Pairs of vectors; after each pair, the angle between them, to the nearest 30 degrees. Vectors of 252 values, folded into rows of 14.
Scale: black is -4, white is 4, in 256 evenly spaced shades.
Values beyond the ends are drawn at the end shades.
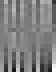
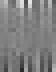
60 degrees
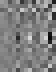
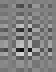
90 degrees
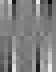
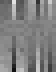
150 degrees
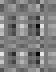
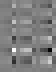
90 degrees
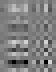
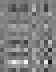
150 degrees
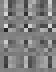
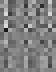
30 degrees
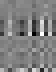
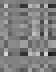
120 degrees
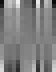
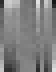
30 degrees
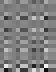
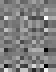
150 degrees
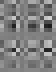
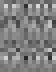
120 degrees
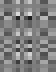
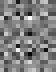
150 degrees
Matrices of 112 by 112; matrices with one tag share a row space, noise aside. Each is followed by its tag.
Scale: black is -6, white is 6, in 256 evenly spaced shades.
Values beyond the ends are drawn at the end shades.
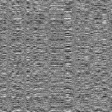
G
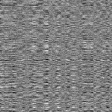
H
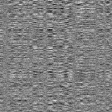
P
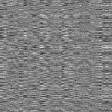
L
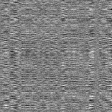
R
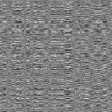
G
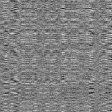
R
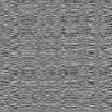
R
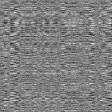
R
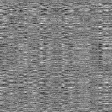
L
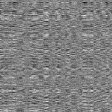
H
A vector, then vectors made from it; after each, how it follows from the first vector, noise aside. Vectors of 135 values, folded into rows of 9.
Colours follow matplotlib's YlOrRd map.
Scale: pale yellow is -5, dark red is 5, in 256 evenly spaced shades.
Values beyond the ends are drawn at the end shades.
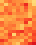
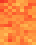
reversed, shrunk.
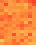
negated, shrunk.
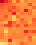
reversed, partly zeroed.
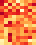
reversed, scaled up.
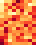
reversed, negated, scaled up.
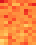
reversed, partly zeroed.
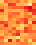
wrapped around, negated.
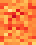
wrapped around, negated.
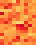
wrapped around, negated.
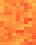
shrunk.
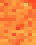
negated, shrunk.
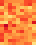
wrapped around, negated.
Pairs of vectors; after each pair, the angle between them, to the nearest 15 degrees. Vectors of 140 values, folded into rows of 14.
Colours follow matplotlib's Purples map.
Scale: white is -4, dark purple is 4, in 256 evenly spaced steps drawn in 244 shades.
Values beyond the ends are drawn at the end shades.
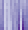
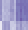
90 degrees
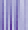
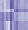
60 degrees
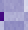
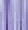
90 degrees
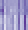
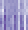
165 degrees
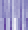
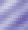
90 degrees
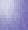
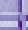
75 degrees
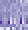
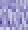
45 degrees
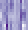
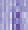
105 degrees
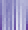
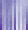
15 degrees
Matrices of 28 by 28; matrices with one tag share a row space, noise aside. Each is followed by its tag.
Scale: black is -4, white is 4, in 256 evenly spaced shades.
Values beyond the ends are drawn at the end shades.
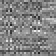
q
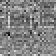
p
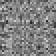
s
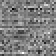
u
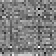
u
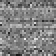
p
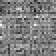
p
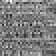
q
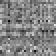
p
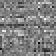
u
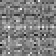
p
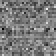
s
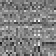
q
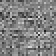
u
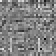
u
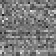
s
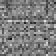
s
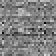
u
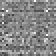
s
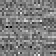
q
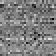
p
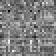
p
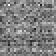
p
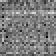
s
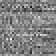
q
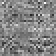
u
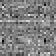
u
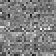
p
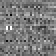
q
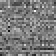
p
